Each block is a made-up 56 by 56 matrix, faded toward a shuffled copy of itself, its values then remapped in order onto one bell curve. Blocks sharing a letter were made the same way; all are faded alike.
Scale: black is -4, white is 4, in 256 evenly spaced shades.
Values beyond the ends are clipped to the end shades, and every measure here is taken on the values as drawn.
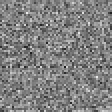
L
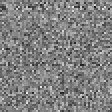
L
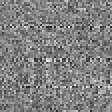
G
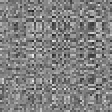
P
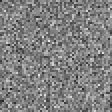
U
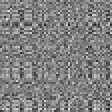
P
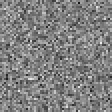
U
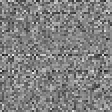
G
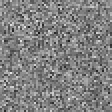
U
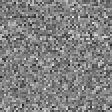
L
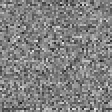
L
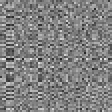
P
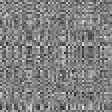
P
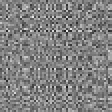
P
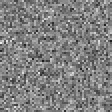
U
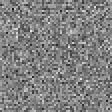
U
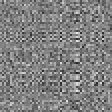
P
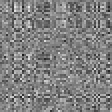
P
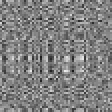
P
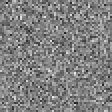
U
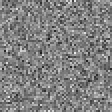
U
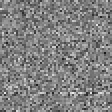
L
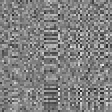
P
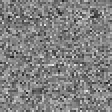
L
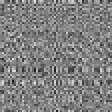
P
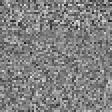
L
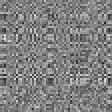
P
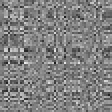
P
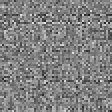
G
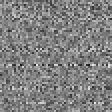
G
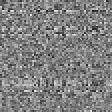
G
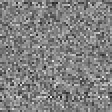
L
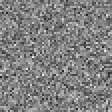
U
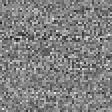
L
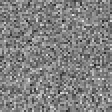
U
